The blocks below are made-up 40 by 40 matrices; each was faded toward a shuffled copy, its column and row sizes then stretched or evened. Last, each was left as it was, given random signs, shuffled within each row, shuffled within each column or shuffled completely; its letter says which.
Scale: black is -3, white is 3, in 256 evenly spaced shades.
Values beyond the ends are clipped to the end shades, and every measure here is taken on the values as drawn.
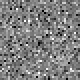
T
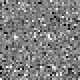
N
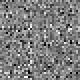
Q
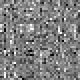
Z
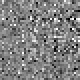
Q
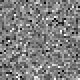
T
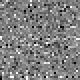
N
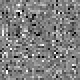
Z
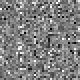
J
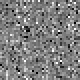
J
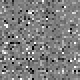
Q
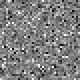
T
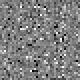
J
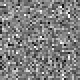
J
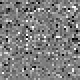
Q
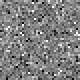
T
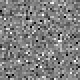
T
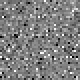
N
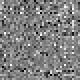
Z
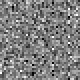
J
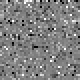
N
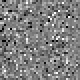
J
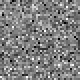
T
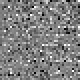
Q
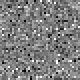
N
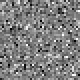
N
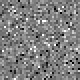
T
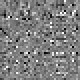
Z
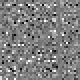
Z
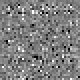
Z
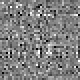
Z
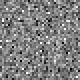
T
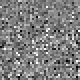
Q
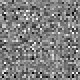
Z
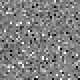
T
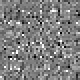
Z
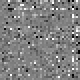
Q
